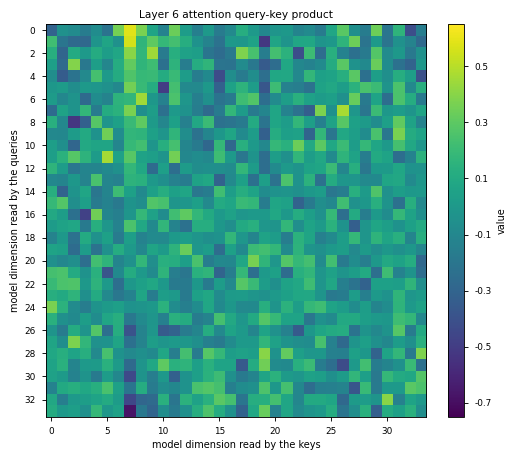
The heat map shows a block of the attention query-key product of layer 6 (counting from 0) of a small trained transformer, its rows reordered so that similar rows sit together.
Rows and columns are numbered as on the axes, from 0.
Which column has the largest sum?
31
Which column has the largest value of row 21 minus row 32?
7
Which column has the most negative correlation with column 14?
29
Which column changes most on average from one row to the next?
2
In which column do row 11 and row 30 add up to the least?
17
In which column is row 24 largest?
0
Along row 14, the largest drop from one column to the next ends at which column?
1
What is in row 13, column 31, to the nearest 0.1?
0.1
